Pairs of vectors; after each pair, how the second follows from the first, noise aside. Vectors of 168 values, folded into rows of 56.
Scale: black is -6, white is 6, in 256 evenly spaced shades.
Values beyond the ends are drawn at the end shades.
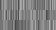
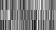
reversed, negated, scaled up.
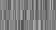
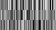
negated, scaled up.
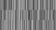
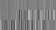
negated, partly zeroed.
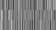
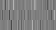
negated, partly zeroed.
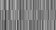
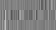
negated, partly zeroed.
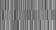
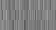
wrapped around, shrunk.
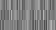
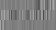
negated, partly zeroed.
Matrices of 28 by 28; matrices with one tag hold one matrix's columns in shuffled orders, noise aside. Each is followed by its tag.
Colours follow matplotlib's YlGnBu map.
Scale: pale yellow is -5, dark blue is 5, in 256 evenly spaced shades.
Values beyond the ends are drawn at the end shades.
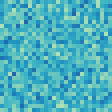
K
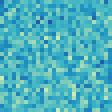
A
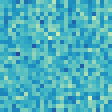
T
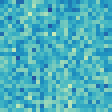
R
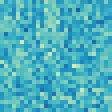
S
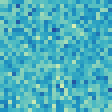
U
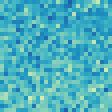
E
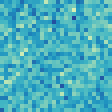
T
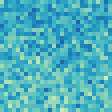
E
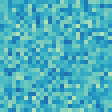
K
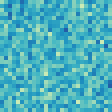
S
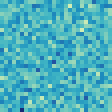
K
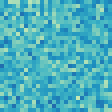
T
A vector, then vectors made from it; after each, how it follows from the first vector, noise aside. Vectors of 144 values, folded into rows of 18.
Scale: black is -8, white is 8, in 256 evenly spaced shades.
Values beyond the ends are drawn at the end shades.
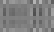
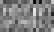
negated, scaled up.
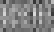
negated, scaled up.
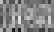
reversed, negated, scaled up.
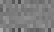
reversed, negated, partly zeroed.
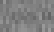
wrapped around, negated, shrunk.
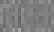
reversed, shrunk.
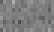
reversed, partly zeroed.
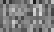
negated, scaled up.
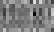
scaled up.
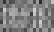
negated, scaled up.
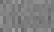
reversed, shrunk.
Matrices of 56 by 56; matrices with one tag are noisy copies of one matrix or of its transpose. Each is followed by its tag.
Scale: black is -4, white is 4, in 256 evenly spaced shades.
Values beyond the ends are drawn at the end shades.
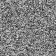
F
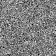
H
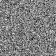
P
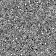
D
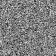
H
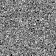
F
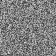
H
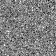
F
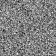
P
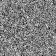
D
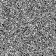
D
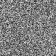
H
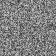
P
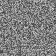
H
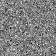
D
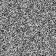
D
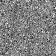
F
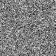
F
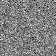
D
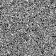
H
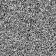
P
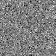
D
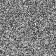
F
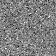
F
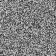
H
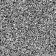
F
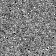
D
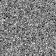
D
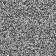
F
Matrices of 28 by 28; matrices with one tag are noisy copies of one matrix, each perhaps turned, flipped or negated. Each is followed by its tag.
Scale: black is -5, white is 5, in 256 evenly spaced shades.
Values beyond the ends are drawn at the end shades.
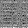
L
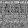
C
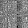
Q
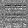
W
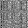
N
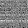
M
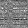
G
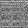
N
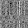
G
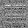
W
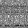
C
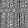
G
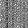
M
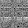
Q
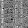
C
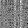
M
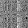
Q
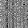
M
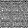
N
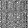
N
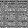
N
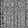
L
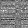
G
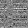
G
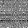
M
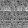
Q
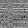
G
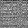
L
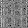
N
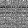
M
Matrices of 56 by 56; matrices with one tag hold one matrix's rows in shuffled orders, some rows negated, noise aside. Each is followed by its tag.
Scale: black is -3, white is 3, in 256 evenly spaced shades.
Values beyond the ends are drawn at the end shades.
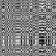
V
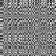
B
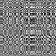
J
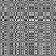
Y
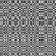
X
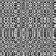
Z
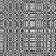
J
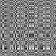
Y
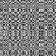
X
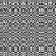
X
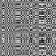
V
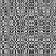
Y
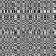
Z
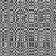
Y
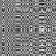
V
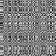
B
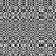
X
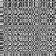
B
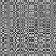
Y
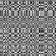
X
